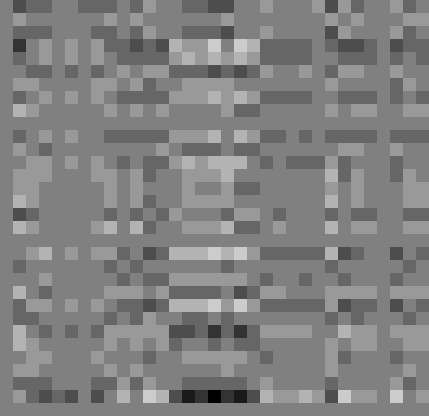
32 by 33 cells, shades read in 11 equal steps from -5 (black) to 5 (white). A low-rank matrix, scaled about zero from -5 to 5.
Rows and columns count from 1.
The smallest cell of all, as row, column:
31, 17
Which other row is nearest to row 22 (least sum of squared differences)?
28
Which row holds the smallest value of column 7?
1
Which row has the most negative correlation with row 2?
21
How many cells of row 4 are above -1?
16
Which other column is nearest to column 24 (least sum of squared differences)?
10
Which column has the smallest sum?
12
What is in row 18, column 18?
2
